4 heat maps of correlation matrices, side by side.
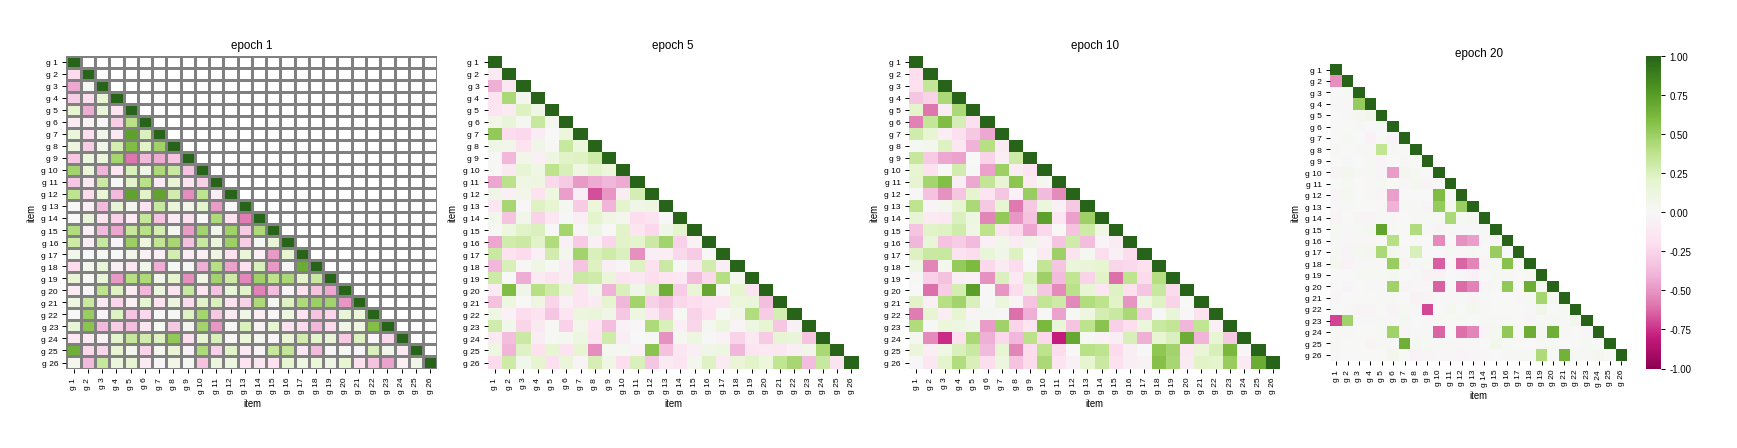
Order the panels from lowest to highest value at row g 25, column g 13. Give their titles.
epoch 5, epoch 1, epoch 20, epoch 10
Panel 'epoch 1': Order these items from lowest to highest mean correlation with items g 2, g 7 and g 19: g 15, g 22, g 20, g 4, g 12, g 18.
g 4, g 20, g 18, g 22, g 15, g 12
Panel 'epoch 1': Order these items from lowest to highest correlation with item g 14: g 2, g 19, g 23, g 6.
g 23, g 2, g 6, g 19
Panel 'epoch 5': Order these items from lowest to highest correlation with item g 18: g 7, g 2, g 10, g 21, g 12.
g 7, g 12, g 10, g 21, g 2
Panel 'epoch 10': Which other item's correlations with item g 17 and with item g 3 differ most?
g 4
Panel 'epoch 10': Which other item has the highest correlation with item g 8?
g 11
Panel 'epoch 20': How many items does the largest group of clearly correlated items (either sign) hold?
8
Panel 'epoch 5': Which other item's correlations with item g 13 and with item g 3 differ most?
g 24
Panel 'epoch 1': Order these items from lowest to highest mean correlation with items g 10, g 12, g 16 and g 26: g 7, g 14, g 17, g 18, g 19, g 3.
g 18, g 14, g 17, g 3, g 19, g 7
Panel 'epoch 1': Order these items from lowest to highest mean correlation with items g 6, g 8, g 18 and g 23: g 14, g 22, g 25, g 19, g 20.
g 20, g 25, g 22, g 14, g 19
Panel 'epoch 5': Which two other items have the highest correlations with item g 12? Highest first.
g 25, g 23
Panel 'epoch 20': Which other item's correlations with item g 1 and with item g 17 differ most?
g 23
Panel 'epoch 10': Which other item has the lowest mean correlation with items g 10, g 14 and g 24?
g 6
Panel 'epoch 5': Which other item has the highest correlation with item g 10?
g 5
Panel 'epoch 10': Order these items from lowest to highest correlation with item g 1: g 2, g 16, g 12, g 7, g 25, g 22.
g 22, g 16, g 2, g 12, g 25, g 7
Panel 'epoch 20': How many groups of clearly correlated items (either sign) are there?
8
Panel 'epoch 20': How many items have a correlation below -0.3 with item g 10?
5
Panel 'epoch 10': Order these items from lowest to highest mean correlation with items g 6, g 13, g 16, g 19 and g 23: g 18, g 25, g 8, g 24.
g 8, g 24, g 18, g 25
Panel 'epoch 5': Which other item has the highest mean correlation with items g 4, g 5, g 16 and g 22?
g 20
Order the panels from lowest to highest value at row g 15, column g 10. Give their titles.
epoch 10, epoch 20, epoch 5, epoch 1
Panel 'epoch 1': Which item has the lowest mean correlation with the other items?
g 9
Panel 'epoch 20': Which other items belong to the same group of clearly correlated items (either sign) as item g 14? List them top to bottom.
g 11
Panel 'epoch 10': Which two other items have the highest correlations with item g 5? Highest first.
g 20, g 18
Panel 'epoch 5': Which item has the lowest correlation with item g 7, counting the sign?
g 11
